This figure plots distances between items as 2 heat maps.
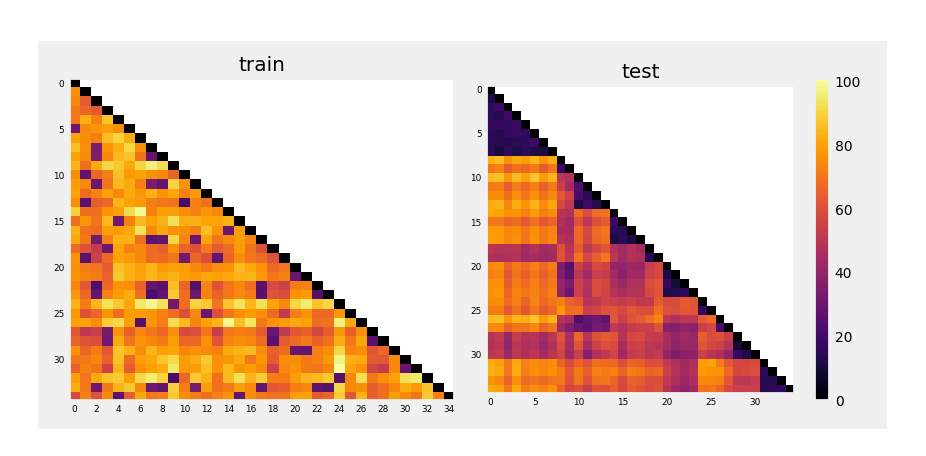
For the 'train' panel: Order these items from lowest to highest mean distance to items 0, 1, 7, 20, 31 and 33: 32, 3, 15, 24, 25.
3, 25, 15, 32, 24
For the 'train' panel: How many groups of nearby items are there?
11
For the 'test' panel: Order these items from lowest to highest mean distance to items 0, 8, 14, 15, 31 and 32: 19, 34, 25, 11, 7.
34, 19, 11, 7, 25
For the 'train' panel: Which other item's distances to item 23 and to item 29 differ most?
7
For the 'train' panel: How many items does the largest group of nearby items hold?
8
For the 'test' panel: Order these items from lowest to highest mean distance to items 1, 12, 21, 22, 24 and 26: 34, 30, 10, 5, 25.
30, 10, 25, 34, 5
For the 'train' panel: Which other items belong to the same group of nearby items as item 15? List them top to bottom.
4, 34
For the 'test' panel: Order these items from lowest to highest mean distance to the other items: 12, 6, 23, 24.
23, 6, 12, 24
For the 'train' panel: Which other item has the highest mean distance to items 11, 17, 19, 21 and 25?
24
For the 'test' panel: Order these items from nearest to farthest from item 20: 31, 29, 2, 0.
29, 31, 2, 0
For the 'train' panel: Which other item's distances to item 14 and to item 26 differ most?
6
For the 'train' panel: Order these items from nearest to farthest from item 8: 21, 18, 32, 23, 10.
23, 18, 10, 21, 32
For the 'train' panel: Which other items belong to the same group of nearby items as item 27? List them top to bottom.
3, 18, 28
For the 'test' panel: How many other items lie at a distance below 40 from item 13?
5
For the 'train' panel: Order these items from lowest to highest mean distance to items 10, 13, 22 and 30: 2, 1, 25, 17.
1, 2, 17, 25
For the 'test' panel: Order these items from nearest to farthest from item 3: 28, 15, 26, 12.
28, 15, 12, 26
